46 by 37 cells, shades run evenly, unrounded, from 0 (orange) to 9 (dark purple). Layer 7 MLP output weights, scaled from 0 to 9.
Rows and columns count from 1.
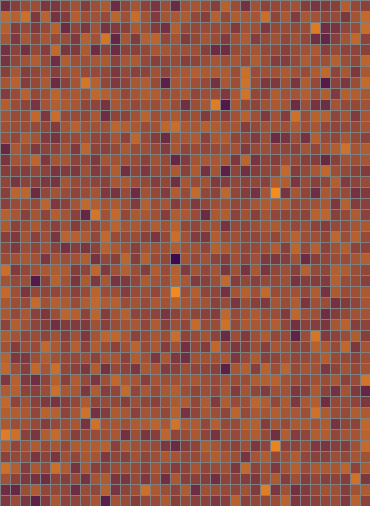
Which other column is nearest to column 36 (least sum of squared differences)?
24
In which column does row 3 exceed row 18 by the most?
28
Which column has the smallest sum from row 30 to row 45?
1
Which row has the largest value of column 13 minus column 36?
44
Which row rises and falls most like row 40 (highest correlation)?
43
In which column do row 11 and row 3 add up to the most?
11
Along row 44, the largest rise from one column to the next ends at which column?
37
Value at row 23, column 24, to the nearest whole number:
4
